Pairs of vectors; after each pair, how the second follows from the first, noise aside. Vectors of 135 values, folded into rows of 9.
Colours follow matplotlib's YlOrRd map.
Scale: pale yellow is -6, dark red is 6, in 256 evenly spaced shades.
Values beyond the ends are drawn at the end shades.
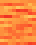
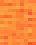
shrunk.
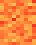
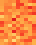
copied.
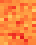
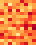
wrapped around, scaled up.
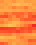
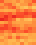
reversed.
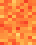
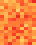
reversed.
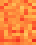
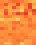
wrapped around, negated, partly zeroed.
